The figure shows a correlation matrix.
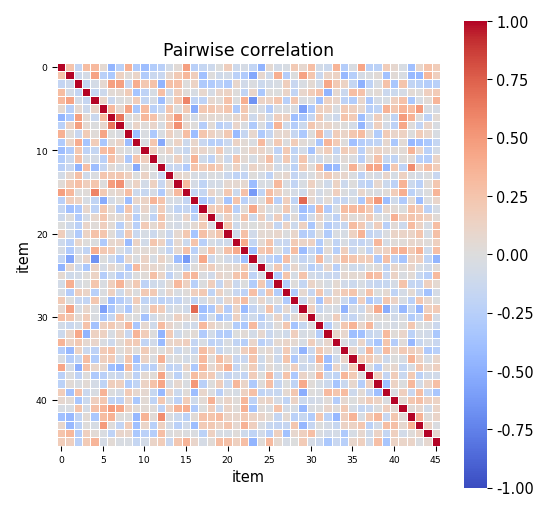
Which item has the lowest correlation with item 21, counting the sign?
8
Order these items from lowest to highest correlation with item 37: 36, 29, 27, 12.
36, 29, 27, 12
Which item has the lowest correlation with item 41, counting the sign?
29
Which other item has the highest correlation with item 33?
0
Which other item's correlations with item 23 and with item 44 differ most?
1
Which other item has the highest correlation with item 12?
42
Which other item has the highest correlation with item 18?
40
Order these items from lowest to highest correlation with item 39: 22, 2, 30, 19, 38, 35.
38, 19, 35, 30, 22, 2
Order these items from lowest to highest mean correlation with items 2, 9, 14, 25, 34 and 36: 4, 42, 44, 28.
44, 42, 28, 4
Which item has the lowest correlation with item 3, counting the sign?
32
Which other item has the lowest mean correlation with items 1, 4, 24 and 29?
23
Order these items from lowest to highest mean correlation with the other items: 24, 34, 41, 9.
9, 24, 34, 41
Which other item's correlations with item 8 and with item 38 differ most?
16
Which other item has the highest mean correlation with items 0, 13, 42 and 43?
5
